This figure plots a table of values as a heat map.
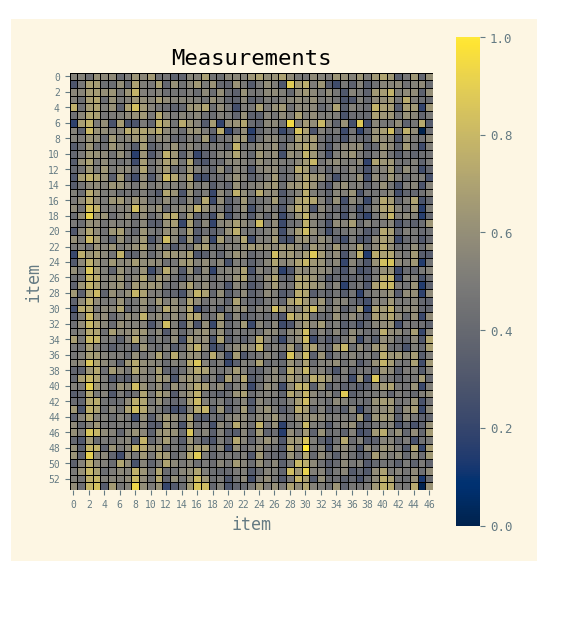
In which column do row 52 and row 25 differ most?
16
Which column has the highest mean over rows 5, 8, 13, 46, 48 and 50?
2
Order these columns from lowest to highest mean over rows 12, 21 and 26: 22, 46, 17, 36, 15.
46, 36, 17, 15, 22
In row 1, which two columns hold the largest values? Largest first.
28, 30
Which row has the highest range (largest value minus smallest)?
53
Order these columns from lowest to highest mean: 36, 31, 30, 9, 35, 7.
35, 36, 7, 31, 9, 30
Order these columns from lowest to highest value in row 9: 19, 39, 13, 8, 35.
8, 39, 19, 35, 13
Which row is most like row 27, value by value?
24
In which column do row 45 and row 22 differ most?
27
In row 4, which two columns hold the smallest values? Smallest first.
45, 21
